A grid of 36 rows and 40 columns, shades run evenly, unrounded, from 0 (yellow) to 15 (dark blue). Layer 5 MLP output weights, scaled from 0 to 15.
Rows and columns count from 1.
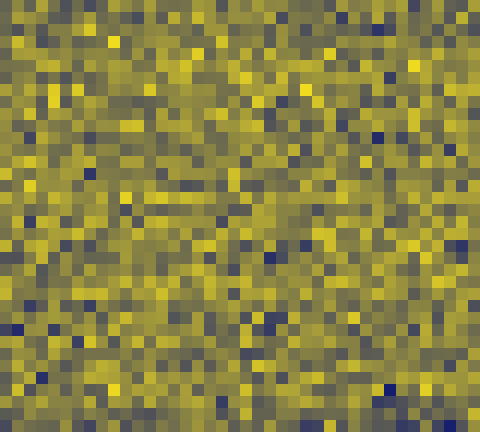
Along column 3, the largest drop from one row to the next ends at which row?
16
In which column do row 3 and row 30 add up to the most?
32
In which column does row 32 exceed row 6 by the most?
4
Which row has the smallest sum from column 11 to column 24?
17
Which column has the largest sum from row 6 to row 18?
33
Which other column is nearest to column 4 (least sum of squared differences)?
31
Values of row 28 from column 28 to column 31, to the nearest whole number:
7 8 11 6
